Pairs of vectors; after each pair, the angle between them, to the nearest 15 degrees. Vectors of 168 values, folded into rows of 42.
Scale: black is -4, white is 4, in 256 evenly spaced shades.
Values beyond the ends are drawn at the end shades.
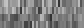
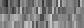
165 degrees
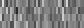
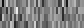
165 degrees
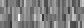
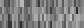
75 degrees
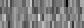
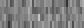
30 degrees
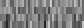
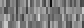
135 degrees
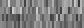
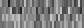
165 degrees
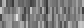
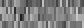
75 degrees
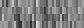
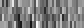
15 degrees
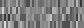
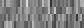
75 degrees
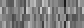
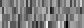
90 degrees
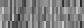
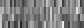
45 degrees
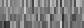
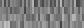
165 degrees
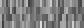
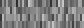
150 degrees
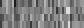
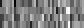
15 degrees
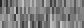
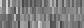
150 degrees
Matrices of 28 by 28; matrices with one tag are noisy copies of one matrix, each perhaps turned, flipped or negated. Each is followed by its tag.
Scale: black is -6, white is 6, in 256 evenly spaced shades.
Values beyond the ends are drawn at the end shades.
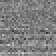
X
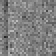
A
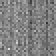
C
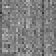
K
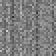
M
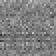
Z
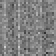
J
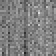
C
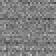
M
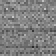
C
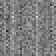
M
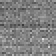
C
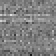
Z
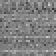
J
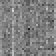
K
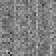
J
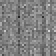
M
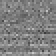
X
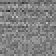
X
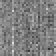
K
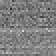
C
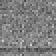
A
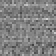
J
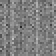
M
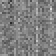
J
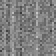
M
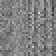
X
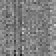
Z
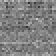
K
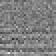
X
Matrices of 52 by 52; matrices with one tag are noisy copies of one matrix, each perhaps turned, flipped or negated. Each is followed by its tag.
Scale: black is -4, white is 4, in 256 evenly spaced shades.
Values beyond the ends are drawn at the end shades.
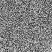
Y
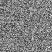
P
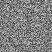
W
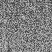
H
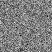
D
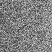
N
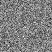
D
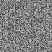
W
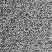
H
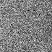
N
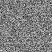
W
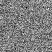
P
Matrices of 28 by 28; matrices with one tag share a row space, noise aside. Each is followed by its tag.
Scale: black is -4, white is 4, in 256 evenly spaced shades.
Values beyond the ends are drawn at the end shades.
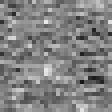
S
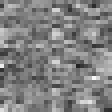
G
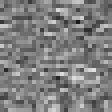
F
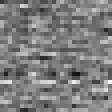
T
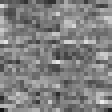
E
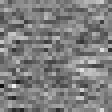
S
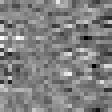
G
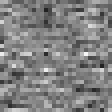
S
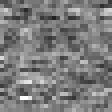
T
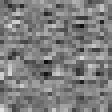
S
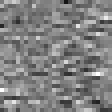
G
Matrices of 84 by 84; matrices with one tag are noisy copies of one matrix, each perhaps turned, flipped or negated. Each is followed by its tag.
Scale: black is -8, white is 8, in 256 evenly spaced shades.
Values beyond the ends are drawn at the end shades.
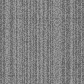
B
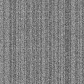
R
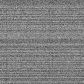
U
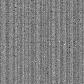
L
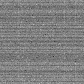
B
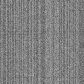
U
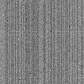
U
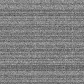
R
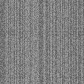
U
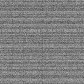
L
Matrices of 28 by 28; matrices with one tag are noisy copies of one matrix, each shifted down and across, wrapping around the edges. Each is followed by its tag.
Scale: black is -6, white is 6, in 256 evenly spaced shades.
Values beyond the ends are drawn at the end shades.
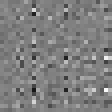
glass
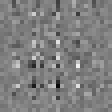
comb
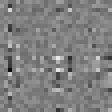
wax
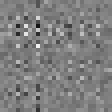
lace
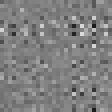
lace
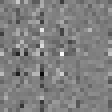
comb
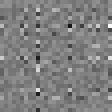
glass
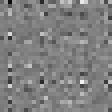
glass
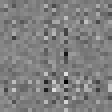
lace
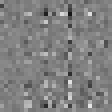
comb
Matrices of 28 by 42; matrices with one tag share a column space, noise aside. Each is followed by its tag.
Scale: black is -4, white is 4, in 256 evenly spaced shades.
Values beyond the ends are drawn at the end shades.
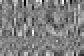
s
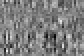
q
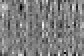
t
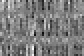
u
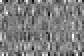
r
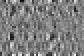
r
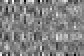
r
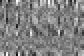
s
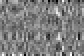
r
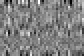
s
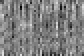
t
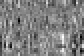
q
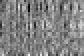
t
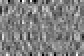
r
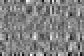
r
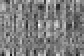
t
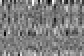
s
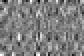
r
